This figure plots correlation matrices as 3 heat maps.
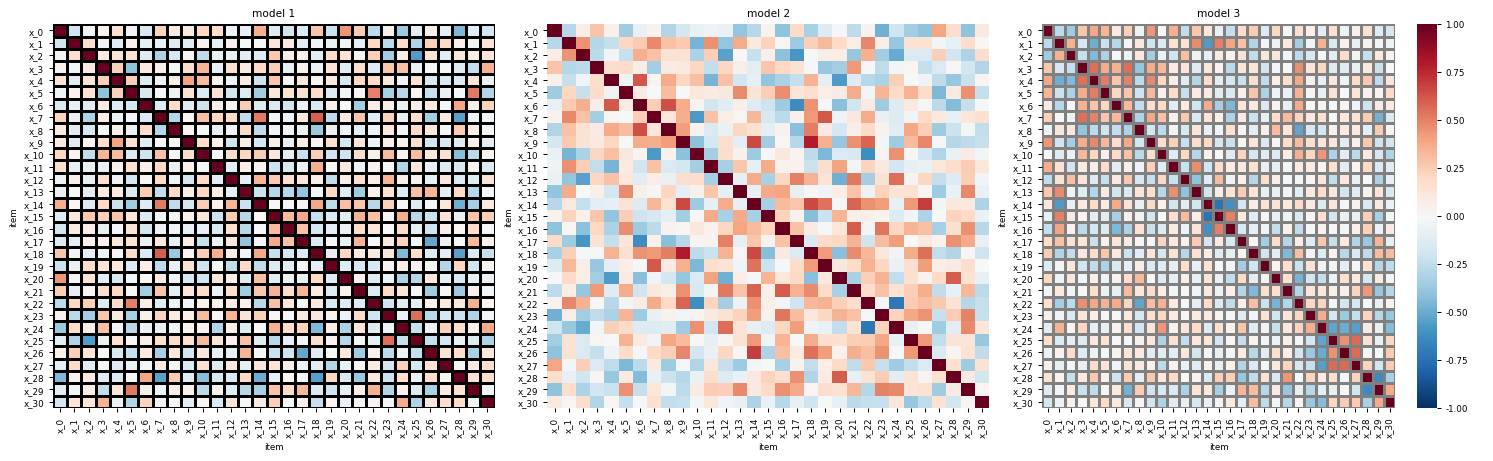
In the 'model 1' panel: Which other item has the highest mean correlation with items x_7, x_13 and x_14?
x_18
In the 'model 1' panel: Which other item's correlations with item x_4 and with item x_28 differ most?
x_10
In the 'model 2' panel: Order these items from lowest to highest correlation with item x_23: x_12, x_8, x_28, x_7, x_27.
x_27, x_7, x_8, x_12, x_28
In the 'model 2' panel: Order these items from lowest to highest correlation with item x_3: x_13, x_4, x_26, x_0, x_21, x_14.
x_26, x_14, x_13, x_4, x_0, x_21
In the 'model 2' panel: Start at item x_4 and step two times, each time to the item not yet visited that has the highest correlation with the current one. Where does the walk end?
x_8
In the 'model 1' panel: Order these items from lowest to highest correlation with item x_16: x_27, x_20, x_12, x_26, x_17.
x_26, x_20, x_27, x_12, x_17
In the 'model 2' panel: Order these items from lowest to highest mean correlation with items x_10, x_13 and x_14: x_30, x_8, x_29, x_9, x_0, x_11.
x_0, x_30, x_11, x_9, x_8, x_29
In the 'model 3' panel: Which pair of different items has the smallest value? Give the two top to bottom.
x_14, x_15
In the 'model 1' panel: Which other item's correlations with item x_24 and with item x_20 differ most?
x_0
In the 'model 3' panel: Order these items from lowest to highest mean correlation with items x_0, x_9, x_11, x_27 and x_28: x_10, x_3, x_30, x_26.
x_30, x_10, x_26, x_3
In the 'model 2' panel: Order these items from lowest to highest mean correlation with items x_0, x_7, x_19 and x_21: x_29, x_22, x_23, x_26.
x_23, x_29, x_26, x_22
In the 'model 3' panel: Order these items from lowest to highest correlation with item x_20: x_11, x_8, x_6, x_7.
x_11, x_6, x_7, x_8
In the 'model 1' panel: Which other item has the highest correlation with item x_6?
x_28
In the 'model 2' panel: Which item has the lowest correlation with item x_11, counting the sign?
x_4
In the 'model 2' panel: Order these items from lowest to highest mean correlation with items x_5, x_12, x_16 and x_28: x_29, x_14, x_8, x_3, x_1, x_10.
x_1, x_8, x_10, x_3, x_14, x_29
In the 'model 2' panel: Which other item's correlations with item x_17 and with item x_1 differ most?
x_2
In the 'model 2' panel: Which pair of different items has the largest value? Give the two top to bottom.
x_9, x_18
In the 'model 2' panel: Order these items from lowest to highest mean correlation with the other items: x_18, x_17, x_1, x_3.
x_3, x_17, x_1, x_18
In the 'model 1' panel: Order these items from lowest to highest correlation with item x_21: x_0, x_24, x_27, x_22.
x_22, x_27, x_24, x_0
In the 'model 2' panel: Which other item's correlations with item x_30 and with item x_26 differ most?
x_14
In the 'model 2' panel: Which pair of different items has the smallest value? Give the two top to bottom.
x_22, x_24
